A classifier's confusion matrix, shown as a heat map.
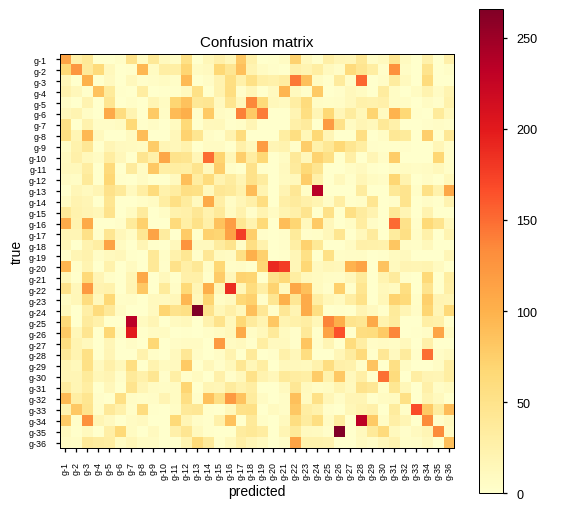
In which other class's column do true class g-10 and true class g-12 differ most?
g-14
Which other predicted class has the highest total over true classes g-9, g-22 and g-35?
g-26
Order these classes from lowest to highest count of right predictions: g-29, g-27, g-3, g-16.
g-27, g-29, g-3, g-16
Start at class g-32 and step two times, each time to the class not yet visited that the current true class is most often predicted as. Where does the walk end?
g-31
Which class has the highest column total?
g-12
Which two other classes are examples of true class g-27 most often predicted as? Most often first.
g-15, g-23
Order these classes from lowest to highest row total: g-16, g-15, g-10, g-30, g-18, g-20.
g-15, g-18, g-30, g-10, g-20, g-16
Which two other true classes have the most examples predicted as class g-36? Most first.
g-13, g-33
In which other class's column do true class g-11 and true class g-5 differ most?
g-18
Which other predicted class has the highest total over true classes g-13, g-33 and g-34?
g-24
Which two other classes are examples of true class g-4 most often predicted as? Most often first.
g-21, g-24
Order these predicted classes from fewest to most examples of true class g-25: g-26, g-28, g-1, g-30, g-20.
g-30, g-28, g-1, g-20, g-26
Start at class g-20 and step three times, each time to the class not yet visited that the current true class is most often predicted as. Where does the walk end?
g-3
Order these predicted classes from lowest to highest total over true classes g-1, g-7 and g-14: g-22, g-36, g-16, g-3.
g-16, g-36, g-3, g-22
